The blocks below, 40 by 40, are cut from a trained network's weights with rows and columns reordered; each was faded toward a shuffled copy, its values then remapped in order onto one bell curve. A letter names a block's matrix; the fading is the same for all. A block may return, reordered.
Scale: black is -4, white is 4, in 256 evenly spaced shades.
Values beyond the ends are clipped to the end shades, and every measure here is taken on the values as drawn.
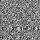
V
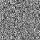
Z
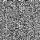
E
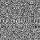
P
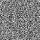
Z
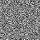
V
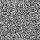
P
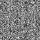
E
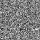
E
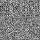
V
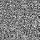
V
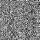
E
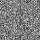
E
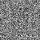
E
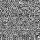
P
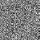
Z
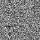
Z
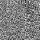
Z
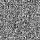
E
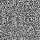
Z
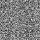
Z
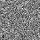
Z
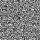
P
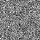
E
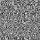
V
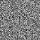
Z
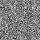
E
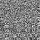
P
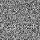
V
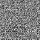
V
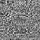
P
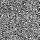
E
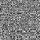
P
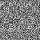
P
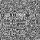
P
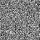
E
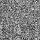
E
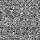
P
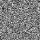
Z
